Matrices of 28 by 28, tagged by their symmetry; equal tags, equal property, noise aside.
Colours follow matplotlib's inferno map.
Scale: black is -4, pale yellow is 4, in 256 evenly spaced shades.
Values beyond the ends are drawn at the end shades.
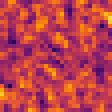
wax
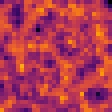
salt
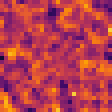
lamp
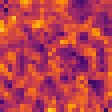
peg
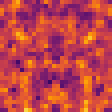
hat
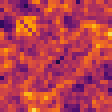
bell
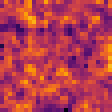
lamp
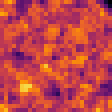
salt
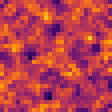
bell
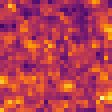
peg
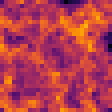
salt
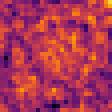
salt
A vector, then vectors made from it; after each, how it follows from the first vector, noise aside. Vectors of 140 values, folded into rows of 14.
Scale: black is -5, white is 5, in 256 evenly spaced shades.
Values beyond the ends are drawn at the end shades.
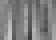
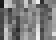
wrapped around, scaled up.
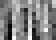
negated, scaled up.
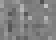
reversed, partly zeroed.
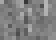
reversed, partly zeroed.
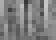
reversed.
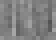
wrapped around, negated, shrunk.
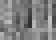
wrapped around, negated.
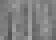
negated, shrunk.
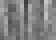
reversed.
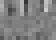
reversed, partly zeroed.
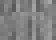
wrapped around, negated, shrunk.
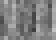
wrapped around, negated.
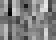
wrapped around, scaled up.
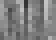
reversed.
